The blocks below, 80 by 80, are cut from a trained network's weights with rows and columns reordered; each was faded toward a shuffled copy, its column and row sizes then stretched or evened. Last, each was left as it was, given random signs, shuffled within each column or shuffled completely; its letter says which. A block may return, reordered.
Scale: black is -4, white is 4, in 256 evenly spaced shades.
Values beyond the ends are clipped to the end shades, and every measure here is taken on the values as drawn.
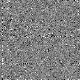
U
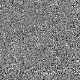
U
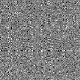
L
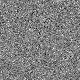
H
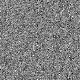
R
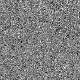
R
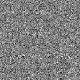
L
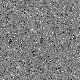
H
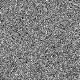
R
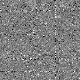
U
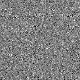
U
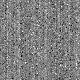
R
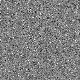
H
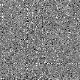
U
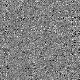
U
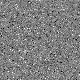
H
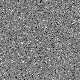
H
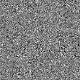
U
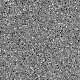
H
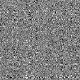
L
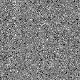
R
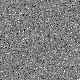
H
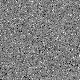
H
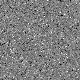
H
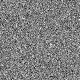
H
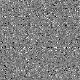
U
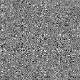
L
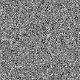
U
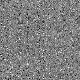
R
